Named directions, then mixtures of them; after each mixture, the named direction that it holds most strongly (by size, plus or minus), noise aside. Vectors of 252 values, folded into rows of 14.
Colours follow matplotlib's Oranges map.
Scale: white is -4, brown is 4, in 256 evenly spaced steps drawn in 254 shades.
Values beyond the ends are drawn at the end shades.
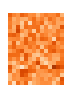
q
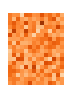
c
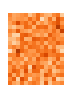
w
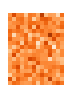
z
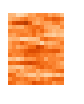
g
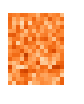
q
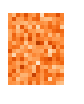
z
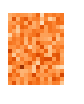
q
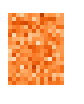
z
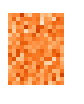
c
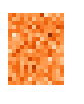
z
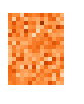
c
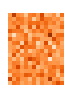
z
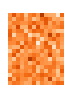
z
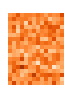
q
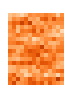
g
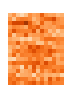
g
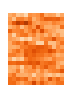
g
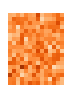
q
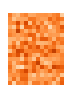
q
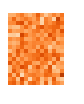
w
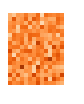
z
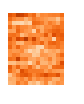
g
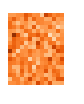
z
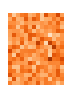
z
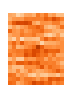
g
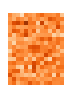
c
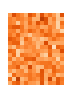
w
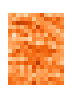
g
